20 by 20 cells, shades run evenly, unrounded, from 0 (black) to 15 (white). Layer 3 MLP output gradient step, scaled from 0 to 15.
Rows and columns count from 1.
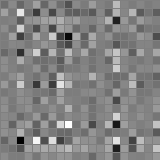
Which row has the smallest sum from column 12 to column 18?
16
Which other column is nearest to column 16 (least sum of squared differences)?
4
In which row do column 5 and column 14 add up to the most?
18
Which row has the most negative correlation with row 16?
1
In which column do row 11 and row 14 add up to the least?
5
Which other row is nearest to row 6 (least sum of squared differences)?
17
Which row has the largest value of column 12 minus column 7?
10
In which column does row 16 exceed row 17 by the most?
9
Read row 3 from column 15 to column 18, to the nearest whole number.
2 9 7 9
